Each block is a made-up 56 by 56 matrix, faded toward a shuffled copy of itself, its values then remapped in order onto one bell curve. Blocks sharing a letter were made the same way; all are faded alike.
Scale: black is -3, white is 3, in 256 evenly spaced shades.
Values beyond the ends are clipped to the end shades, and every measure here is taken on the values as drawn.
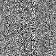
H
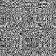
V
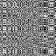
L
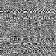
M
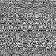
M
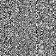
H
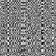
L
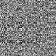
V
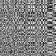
L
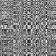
L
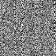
H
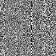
H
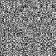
V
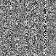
H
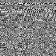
M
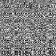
M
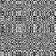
L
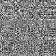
V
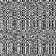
L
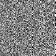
H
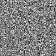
H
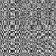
L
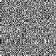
V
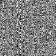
H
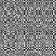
L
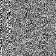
H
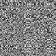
M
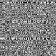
M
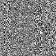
H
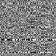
M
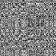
M
